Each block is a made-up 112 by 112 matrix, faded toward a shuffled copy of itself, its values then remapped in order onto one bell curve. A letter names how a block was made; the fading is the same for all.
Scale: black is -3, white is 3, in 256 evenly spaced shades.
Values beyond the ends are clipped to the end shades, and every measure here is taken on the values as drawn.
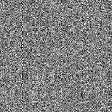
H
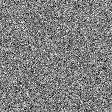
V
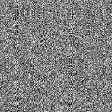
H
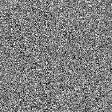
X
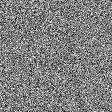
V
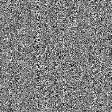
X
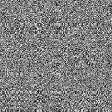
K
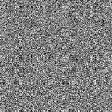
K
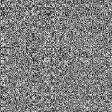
H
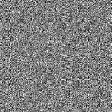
H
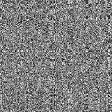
H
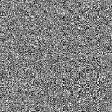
H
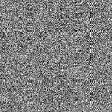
H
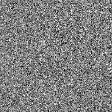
X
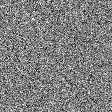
V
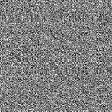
K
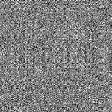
K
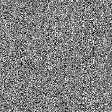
X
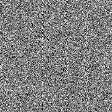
X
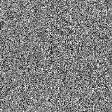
X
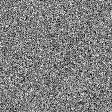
V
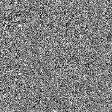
X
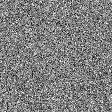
V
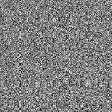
H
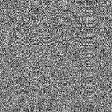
K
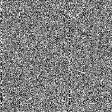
X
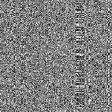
H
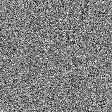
V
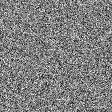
V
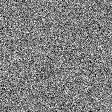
V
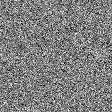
V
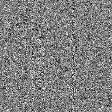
X
